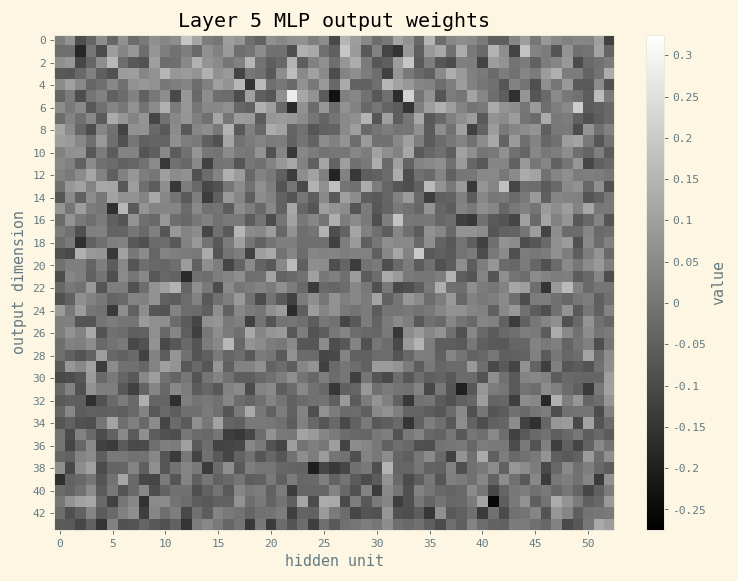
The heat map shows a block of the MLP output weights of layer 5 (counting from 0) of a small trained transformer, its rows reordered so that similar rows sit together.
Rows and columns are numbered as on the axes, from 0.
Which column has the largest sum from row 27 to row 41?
52
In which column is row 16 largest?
32
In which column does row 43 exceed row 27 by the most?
51
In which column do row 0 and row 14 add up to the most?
27
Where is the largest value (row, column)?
5, 22
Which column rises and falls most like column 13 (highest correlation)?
28
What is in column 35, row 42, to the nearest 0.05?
-0.15
